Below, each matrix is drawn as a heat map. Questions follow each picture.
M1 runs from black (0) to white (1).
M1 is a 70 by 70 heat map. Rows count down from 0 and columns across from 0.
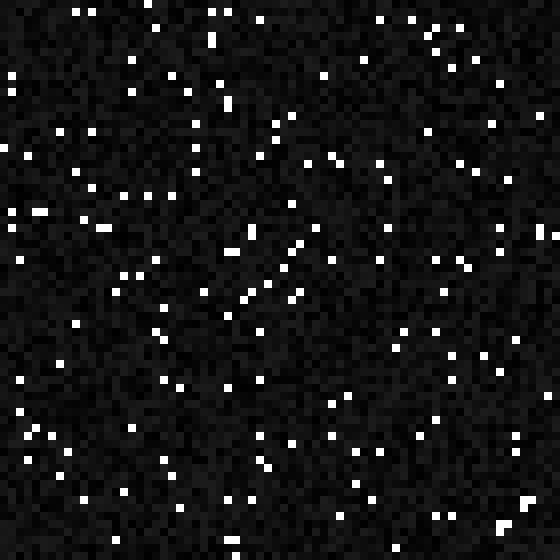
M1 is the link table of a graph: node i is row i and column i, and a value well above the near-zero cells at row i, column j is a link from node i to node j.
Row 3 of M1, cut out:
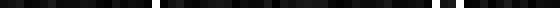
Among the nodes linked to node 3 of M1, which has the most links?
node 54
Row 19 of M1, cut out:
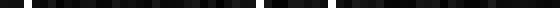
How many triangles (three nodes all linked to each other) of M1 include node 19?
1
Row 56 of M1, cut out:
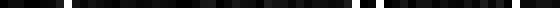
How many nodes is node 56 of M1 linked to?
4
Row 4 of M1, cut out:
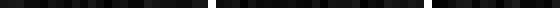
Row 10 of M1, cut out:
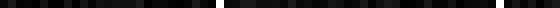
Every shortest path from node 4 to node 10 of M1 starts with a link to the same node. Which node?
node 26
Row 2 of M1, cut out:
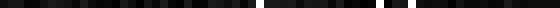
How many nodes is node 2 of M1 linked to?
3
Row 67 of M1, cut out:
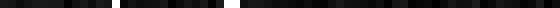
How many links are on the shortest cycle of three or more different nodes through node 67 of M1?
4
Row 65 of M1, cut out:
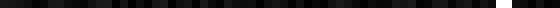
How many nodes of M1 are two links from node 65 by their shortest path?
6
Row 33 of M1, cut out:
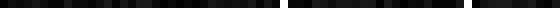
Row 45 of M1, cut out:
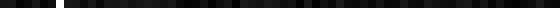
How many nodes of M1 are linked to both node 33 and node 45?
0
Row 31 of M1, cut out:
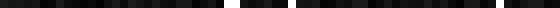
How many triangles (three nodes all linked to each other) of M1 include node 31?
1
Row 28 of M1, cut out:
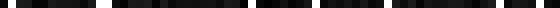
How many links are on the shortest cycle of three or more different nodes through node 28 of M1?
3
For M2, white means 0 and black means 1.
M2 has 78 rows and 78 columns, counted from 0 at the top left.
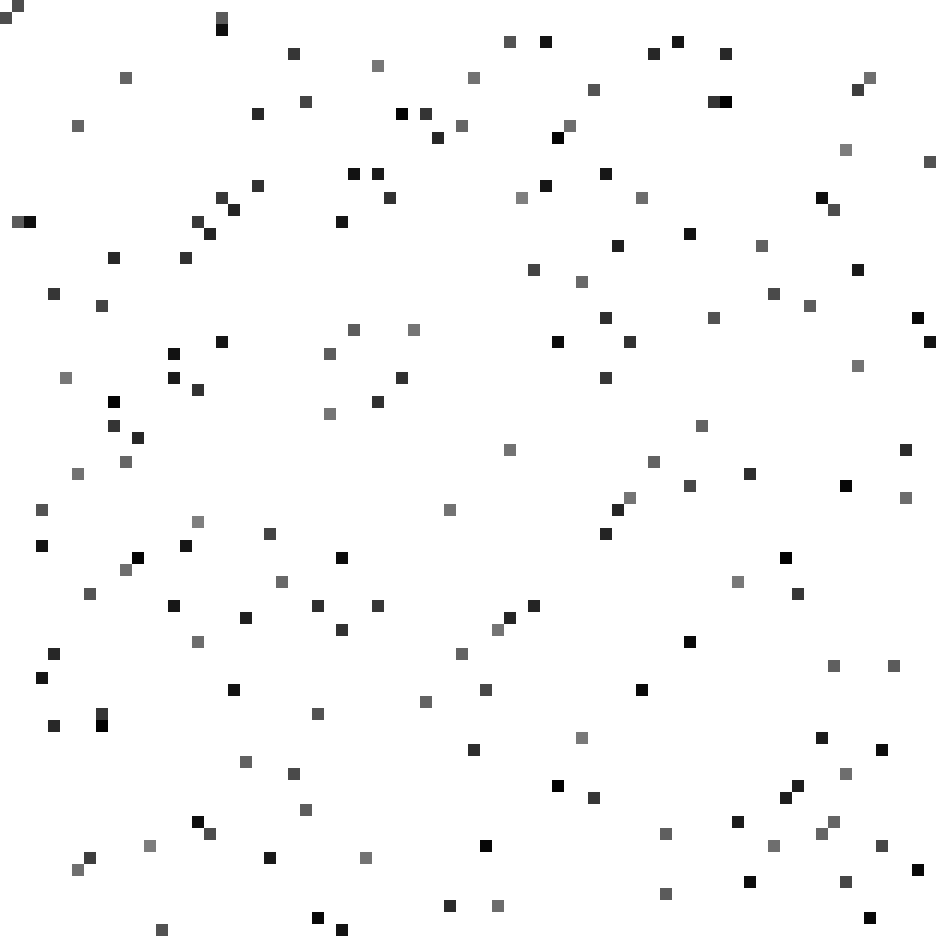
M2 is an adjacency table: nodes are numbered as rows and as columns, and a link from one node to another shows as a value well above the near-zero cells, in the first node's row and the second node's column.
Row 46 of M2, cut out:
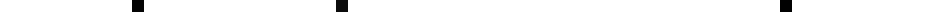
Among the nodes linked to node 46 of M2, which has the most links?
node 28
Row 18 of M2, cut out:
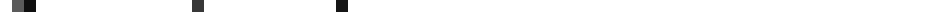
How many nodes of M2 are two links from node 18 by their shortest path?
8
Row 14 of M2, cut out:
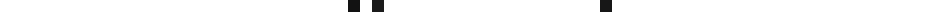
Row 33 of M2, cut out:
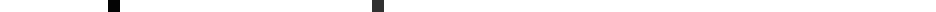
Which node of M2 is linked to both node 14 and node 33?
node 31
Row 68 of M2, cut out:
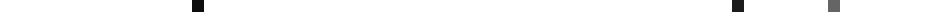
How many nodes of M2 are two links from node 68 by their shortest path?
7
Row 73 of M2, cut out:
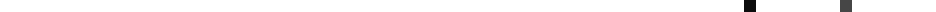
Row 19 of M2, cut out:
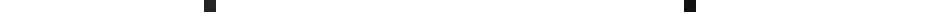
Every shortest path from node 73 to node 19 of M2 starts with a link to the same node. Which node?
node 70
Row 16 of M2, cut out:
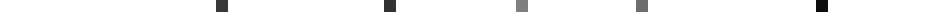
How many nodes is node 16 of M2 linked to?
5
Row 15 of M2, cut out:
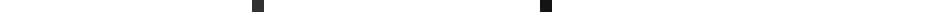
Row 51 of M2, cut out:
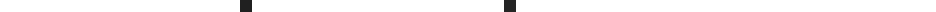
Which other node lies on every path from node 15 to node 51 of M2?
node 42
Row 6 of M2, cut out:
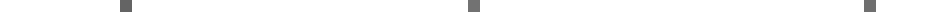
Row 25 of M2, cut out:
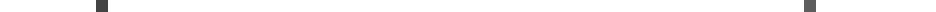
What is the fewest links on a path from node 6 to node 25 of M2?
6
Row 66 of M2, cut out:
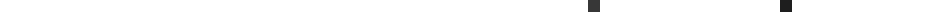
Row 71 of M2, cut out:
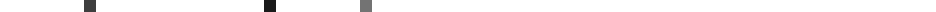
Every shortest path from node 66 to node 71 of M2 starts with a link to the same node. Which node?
node 49
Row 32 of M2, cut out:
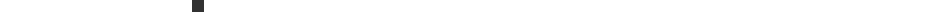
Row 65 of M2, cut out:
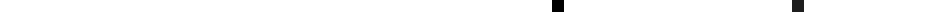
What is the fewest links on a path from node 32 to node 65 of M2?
5
